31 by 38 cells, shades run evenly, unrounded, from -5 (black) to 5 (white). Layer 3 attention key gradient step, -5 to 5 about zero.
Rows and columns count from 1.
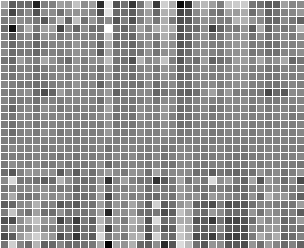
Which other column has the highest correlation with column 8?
27
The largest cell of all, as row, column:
4, 14
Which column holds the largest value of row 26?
20
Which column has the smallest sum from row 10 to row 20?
23
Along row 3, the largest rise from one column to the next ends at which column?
10
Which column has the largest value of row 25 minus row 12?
34
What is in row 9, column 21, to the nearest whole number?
1
